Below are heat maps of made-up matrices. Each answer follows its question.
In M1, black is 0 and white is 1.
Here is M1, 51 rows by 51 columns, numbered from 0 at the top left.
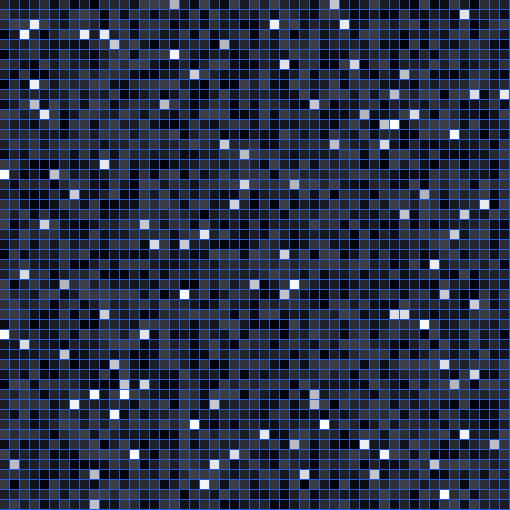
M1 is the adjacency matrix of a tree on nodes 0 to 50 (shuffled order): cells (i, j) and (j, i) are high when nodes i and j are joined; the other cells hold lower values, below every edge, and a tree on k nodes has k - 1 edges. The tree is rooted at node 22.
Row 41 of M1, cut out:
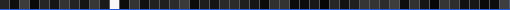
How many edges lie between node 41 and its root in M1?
3
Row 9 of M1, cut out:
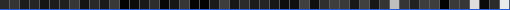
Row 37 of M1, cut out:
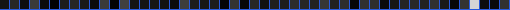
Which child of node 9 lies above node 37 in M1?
47
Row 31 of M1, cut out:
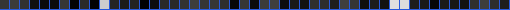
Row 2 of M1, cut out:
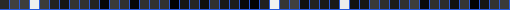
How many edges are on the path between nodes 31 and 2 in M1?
3
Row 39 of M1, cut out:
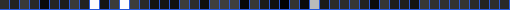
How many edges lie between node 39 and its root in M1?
4
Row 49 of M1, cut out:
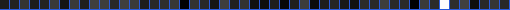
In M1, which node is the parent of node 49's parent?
36
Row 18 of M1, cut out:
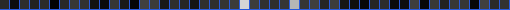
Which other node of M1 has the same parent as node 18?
28
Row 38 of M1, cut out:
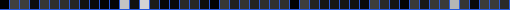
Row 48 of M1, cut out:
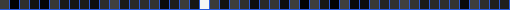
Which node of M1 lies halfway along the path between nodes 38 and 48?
23
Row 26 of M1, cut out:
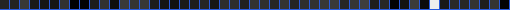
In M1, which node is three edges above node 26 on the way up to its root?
21
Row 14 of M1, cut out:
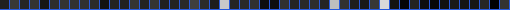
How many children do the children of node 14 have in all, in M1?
3
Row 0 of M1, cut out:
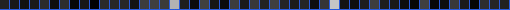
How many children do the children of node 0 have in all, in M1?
1
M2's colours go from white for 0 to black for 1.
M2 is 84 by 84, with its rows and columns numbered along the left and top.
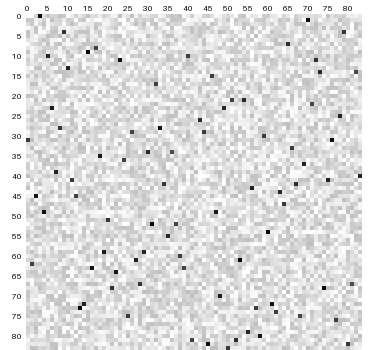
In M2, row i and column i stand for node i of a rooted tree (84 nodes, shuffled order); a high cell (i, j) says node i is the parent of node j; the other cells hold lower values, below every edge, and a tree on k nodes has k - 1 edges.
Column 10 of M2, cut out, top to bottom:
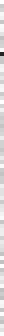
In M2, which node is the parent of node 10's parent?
73
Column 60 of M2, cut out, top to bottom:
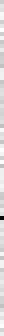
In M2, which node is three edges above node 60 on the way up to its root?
68
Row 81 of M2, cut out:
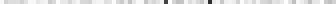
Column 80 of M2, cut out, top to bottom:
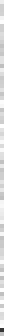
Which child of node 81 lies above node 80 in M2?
41
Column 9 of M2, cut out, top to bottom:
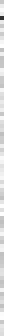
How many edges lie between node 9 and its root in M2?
8
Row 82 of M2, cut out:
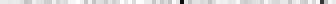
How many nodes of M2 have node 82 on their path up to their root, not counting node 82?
5
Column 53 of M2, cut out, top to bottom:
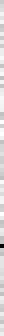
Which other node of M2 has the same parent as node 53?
27
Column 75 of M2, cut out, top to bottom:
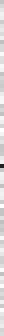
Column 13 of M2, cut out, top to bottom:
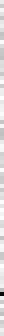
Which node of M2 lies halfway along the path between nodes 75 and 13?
72
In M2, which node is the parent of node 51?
21
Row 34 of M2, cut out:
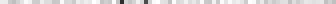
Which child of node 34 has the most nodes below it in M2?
30
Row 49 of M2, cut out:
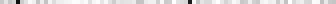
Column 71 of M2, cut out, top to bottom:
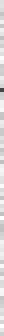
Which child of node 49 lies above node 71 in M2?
47
